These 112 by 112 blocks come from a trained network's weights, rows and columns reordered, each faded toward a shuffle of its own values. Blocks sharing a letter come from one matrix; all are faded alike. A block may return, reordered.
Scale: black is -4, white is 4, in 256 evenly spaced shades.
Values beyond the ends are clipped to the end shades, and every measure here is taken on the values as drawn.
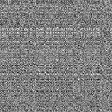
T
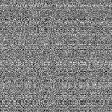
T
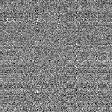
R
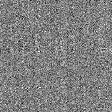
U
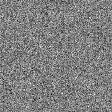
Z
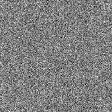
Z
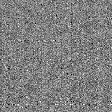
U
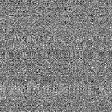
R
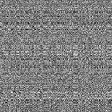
T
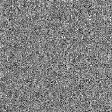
U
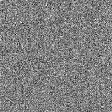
Z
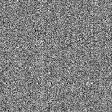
Z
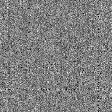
U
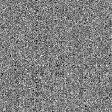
U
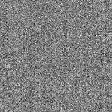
Z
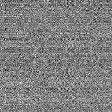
R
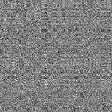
R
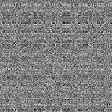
T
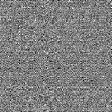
R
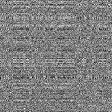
T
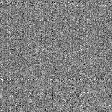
U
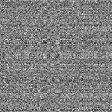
R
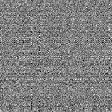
R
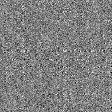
U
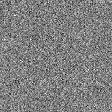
Z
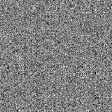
U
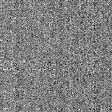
U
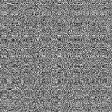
T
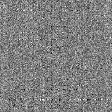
U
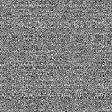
R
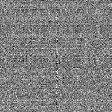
R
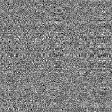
R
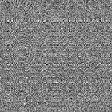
T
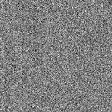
Z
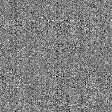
U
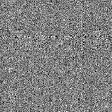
U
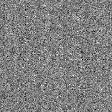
U
